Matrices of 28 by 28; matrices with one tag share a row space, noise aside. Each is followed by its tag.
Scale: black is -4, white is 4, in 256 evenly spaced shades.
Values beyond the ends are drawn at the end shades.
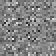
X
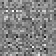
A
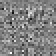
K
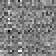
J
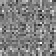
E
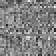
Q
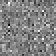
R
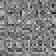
Q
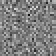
X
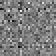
J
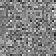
Q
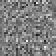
A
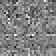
X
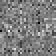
J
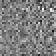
E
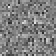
R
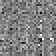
E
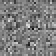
X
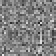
E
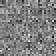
Q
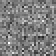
R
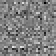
A
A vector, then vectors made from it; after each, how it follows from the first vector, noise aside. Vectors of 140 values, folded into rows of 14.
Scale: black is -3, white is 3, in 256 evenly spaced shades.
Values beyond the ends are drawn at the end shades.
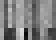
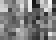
reversed, negated.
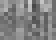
reversed, negated, shrunk.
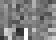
negated, partly zeroed.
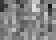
reversed, partly zeroed.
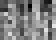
reversed.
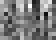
reversed, negated.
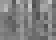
reversed, negated, shrunk.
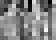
reversed.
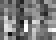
wrapped around, negated.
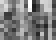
reversed, negated.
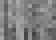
shrunk.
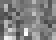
negated, partly zeroed.
